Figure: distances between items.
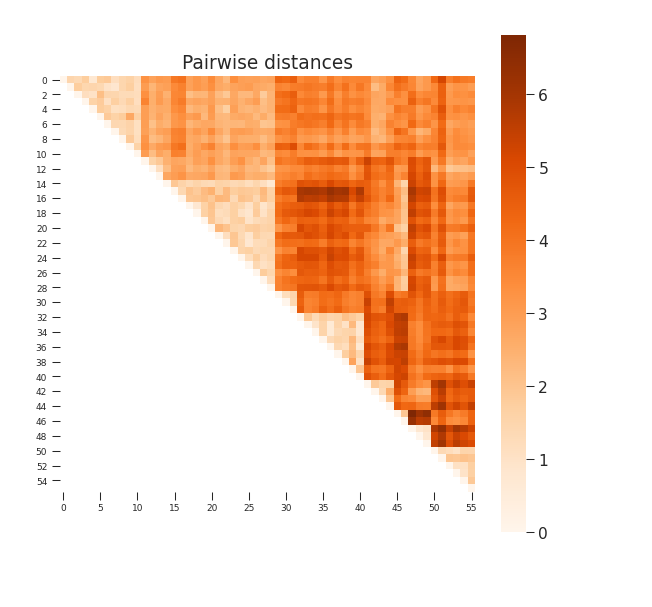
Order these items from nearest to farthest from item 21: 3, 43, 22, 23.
22, 23, 3, 43
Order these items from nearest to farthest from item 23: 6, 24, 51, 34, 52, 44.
24, 6, 52, 44, 51, 34
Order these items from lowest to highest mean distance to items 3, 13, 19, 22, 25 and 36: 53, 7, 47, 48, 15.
7, 15, 53, 48, 47
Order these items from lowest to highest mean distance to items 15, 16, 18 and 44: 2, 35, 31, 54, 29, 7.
2, 7, 54, 29, 31, 35
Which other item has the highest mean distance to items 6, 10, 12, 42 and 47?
51
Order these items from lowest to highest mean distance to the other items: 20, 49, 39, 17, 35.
17, 20, 39, 35, 49
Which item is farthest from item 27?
47
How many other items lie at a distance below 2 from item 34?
8
